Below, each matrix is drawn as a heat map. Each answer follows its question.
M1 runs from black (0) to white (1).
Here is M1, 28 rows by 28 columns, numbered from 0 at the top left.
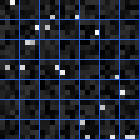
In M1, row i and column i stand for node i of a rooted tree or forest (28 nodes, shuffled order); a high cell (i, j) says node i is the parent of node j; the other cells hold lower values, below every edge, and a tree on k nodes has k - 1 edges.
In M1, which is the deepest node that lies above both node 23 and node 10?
3
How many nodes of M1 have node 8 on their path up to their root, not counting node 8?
5
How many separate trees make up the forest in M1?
8
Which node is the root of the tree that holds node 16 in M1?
18
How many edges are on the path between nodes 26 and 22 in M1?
2
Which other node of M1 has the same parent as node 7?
9
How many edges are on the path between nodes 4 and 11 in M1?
2
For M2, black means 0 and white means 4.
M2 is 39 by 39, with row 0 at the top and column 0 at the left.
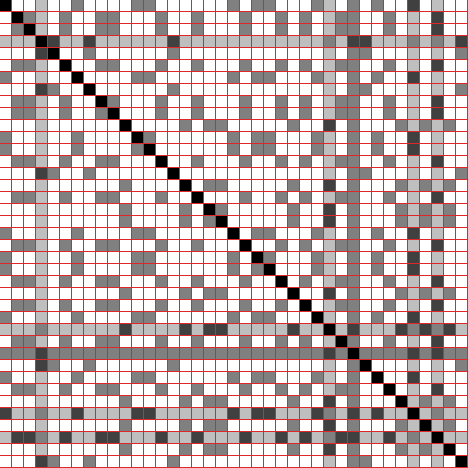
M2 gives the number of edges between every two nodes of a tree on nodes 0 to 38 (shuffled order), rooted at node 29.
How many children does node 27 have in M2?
8
